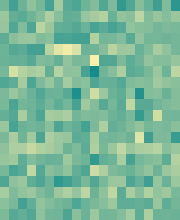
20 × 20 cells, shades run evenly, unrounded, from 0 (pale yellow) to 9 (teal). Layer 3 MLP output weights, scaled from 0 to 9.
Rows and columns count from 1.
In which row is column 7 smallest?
5
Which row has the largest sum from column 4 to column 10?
17
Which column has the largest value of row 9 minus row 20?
9
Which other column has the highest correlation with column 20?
14
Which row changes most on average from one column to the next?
13
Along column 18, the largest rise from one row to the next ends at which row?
12
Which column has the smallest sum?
18
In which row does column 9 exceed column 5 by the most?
3
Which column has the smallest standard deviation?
19
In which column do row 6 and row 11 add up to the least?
11
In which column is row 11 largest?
16
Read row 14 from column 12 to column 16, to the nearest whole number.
5 4 2 4 3
